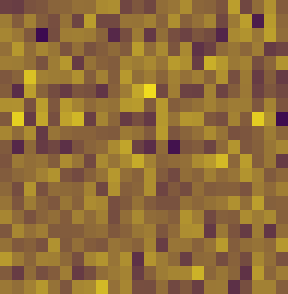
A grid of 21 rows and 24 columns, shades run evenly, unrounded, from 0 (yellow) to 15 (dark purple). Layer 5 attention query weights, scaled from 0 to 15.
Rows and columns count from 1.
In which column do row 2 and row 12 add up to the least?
21
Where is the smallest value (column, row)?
13, 7
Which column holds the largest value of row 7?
2
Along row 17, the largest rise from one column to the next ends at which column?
18
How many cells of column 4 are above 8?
12
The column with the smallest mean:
11
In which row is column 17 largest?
4
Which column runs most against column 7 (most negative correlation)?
24
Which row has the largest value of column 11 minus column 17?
9
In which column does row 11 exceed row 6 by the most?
15
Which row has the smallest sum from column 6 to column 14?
8
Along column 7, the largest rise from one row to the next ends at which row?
10
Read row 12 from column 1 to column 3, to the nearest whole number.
10 7 8
